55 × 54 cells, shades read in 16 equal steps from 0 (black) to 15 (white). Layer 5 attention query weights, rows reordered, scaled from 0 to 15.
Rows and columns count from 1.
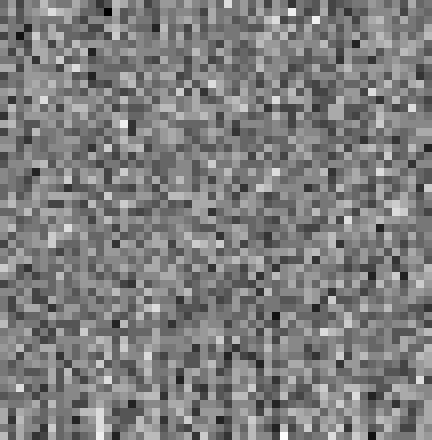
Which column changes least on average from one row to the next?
22
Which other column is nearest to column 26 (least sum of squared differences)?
38
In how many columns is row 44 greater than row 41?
31
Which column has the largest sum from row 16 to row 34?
16
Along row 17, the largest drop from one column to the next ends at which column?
17
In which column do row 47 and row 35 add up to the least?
51
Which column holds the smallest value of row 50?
47
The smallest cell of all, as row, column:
2, 14
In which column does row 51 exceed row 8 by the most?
43
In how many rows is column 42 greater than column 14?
22
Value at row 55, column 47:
1
